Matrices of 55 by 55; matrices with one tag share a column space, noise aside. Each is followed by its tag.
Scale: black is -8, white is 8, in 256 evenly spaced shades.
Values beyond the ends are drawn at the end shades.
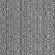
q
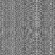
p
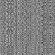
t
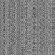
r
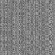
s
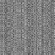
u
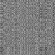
r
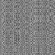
t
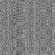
u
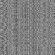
r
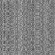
s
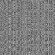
s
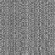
u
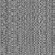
t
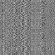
u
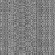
u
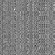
q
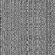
s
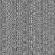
s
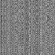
t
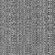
t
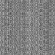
s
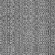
t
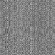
p
